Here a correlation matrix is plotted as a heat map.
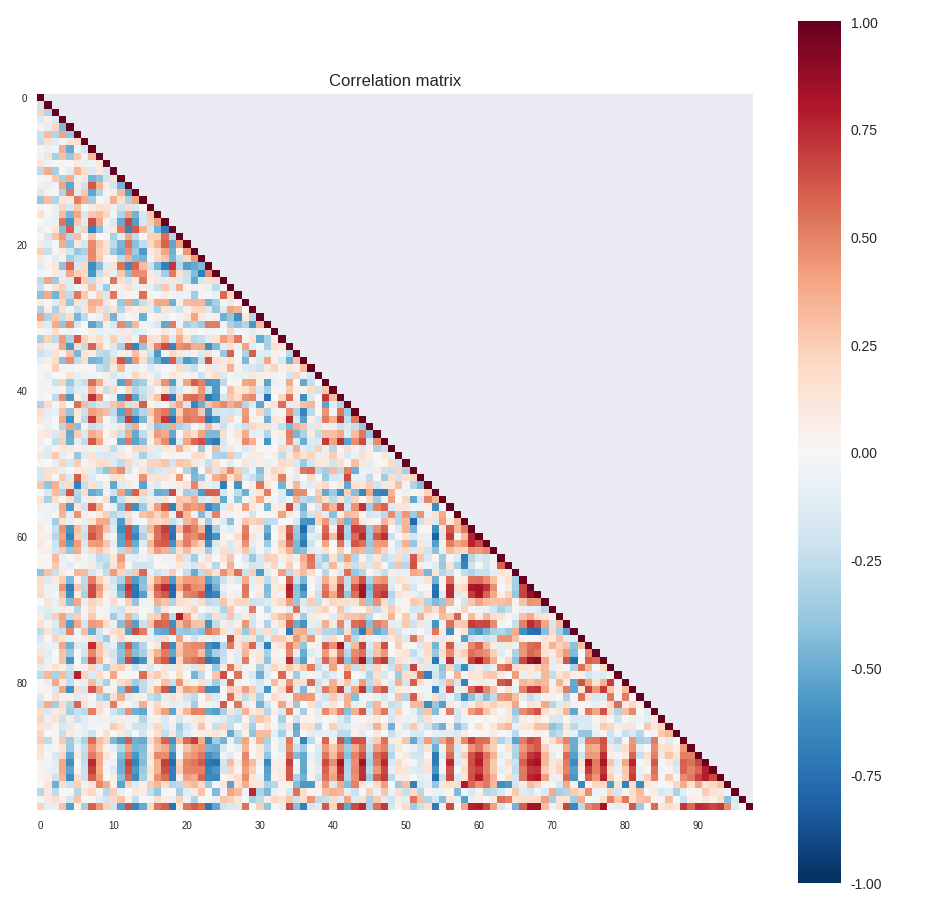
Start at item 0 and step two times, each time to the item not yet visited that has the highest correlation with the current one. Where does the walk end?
53
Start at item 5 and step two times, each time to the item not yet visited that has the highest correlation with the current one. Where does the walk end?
25
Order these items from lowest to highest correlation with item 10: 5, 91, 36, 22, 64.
91, 22, 64, 36, 5
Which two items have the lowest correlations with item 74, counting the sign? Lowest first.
94, 58
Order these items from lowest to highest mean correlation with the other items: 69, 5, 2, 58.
2, 58, 5, 69
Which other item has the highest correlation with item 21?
88
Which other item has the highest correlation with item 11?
36
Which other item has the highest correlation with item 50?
57
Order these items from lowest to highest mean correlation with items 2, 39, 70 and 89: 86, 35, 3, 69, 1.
1, 86, 69, 3, 35
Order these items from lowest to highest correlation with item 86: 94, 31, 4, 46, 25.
4, 94, 31, 25, 46
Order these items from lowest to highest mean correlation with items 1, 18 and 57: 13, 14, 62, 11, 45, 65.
62, 45, 11, 65, 13, 14
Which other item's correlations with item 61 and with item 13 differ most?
67
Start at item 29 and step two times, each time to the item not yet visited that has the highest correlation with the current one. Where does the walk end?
35
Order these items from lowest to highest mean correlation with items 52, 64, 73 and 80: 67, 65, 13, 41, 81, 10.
41, 67, 81, 13, 10, 65
